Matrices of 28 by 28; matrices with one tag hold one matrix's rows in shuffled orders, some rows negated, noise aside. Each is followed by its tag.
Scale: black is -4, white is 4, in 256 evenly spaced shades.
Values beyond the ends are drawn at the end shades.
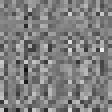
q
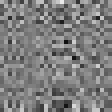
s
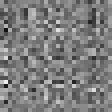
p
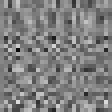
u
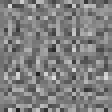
u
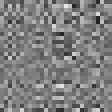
s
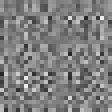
q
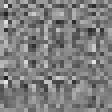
p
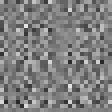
q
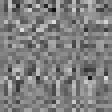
u
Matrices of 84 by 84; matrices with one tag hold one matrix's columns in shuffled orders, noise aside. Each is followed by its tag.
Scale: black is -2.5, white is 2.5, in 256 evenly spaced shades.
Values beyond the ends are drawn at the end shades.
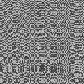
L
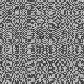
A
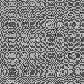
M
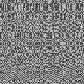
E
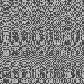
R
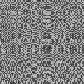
A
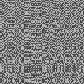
L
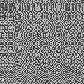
E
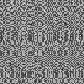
R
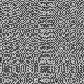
L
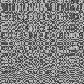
E
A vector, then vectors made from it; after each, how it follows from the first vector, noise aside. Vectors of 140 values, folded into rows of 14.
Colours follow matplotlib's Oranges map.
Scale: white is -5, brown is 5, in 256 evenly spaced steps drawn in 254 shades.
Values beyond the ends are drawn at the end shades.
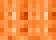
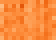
wrapped around, negated, shrunk.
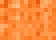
wrapped around, negated, shrunk.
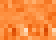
wrapped around, negated, partly zeroed.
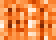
reversed, negated, scaled up.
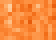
wrapped around, negated, shrunk.
